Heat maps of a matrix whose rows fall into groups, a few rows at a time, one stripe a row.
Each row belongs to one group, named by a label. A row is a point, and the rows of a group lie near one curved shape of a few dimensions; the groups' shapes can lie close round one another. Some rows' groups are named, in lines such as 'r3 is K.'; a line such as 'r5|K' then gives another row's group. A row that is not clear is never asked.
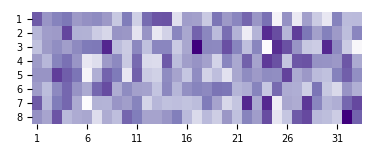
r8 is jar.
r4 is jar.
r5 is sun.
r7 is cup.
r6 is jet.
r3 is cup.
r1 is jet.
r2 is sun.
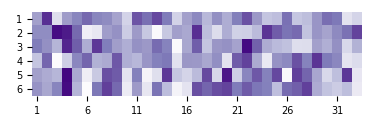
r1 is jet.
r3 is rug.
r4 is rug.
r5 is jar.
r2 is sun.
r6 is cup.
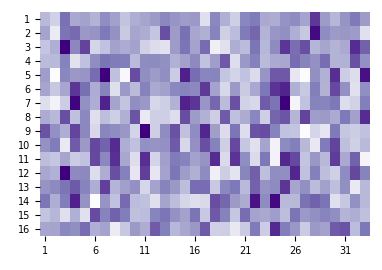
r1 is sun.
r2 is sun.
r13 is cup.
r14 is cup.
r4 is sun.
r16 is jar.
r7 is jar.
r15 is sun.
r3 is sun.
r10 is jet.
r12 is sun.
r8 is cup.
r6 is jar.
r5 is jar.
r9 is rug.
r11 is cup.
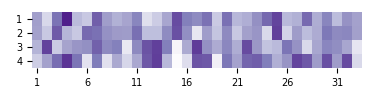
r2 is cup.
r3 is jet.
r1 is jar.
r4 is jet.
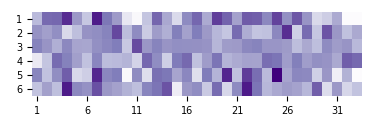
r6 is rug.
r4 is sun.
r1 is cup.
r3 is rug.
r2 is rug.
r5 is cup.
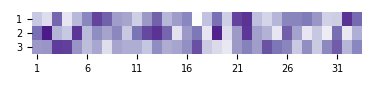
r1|sun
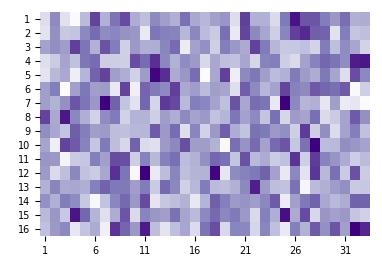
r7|cup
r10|sun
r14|cup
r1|rug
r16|cup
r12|cup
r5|sun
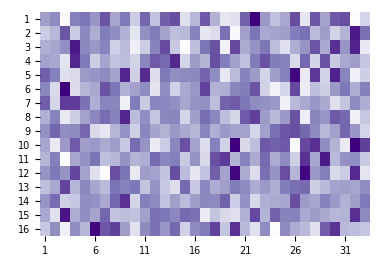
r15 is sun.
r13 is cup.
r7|jet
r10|jar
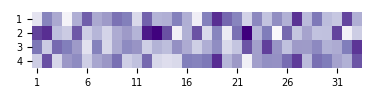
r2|jet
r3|cup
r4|sun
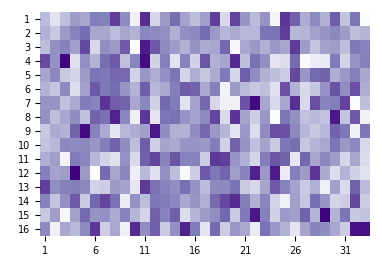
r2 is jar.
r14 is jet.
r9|jar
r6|cup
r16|jar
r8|cup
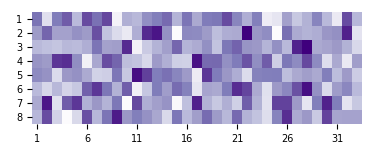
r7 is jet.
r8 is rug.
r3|sun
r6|sun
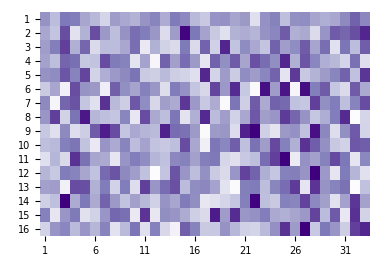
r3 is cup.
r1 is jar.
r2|cup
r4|cup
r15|cup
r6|jar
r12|sun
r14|sun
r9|sun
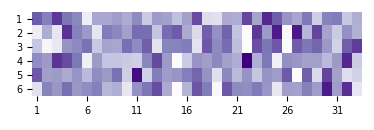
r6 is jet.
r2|jar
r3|jar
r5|rug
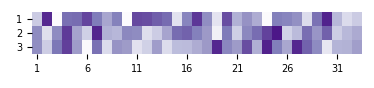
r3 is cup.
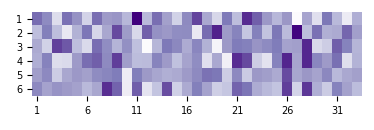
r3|sun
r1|rug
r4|rug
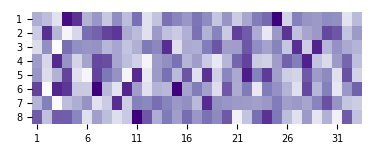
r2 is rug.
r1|jar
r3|rug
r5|cup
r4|sun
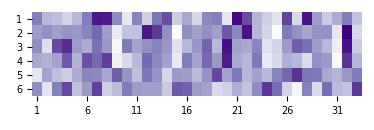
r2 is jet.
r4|jet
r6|jar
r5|sun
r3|jet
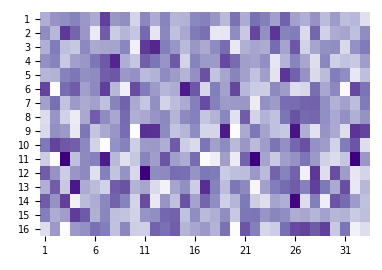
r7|sun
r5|cup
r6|jar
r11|sun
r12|rug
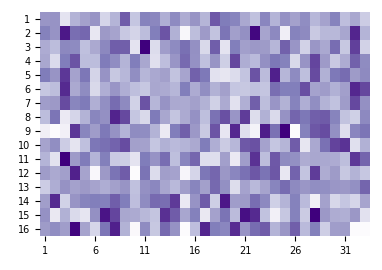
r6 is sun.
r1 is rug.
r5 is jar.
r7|sun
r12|cup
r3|cup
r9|jar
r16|cup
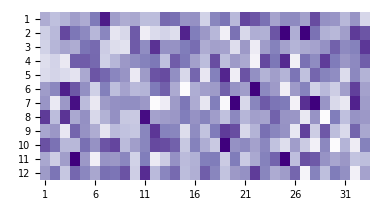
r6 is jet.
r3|jar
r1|sun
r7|jar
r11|jar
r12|rug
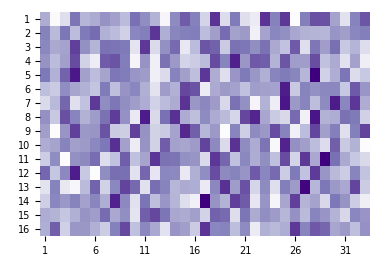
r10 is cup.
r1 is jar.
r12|cup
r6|cup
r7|cup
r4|cup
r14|cup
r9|jar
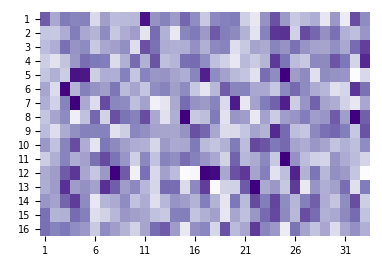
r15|jar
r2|sun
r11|cup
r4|jar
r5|jar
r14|jar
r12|cup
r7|jar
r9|jar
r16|jet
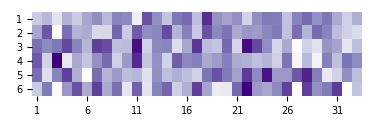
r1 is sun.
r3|rug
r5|cup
